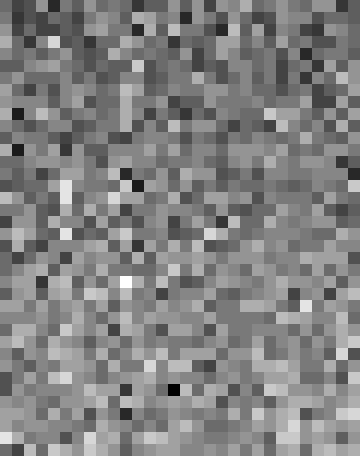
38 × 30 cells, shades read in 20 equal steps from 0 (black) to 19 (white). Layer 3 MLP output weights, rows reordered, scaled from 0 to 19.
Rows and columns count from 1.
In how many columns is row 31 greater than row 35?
14
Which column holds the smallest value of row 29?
8
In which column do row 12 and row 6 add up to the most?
12
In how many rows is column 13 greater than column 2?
17
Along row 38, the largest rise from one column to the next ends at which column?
3
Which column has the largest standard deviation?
11
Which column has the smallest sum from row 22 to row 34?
1
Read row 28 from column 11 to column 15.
13 12 9 6 12
